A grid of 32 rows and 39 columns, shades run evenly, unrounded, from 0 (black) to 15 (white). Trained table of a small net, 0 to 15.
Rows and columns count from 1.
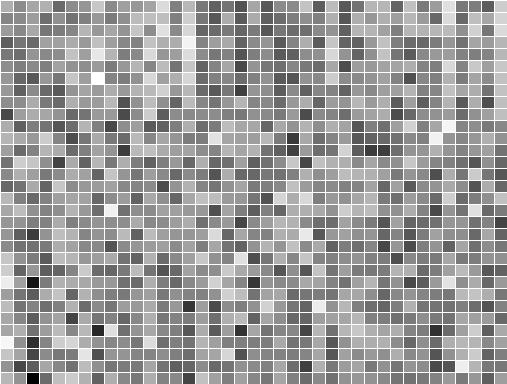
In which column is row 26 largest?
25
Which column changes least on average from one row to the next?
33
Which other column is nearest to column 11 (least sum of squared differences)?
20
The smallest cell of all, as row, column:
32, 3
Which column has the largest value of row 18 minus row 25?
9
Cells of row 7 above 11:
6
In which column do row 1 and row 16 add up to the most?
35
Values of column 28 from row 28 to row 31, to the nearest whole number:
12 10 8 10
